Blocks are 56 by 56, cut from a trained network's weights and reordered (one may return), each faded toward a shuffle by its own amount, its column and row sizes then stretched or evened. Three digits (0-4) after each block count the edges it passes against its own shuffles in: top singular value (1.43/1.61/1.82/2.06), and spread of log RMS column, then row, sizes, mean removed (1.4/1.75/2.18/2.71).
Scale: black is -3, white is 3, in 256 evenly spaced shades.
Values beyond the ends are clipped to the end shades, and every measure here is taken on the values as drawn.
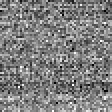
1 2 0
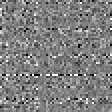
4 2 4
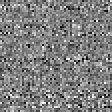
2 0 4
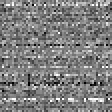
3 2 4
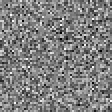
2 0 0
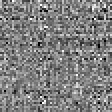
0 3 3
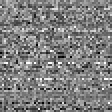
1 0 4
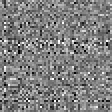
4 2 4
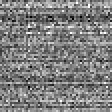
4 0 2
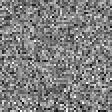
0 0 1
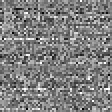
0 2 4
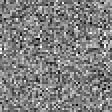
0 2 0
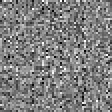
0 4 0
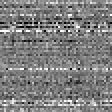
4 1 4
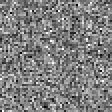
1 0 0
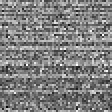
4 2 0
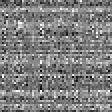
4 4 2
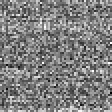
1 1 0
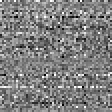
0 2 4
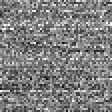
1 0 4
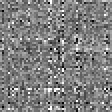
0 4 3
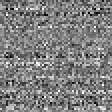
0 2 4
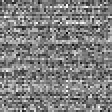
3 1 1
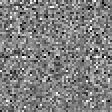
1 2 2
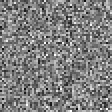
0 1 0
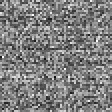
0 0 0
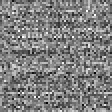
1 2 1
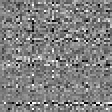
4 3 4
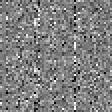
0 4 0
